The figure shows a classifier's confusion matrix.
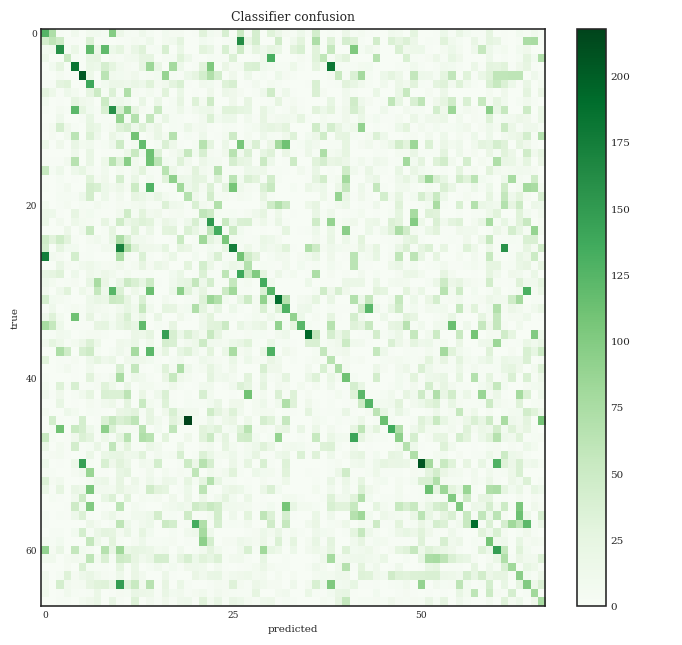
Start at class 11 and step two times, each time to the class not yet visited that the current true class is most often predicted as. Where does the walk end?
27
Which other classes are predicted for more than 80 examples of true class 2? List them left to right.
6, 8, 41
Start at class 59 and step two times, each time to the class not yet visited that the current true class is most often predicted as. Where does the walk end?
49
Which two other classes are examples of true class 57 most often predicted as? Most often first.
20, 64
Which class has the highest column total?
10
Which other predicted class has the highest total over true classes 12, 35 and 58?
16
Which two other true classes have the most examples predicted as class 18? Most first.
30, 39
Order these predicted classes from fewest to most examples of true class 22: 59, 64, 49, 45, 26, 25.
45, 25, 26, 64, 59, 49
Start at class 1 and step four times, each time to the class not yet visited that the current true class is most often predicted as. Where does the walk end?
4
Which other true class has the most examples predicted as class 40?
23
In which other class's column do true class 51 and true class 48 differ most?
6
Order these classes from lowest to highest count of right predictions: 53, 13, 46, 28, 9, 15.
15, 53, 28, 13, 46, 9
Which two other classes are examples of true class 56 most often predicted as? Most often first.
63, 42
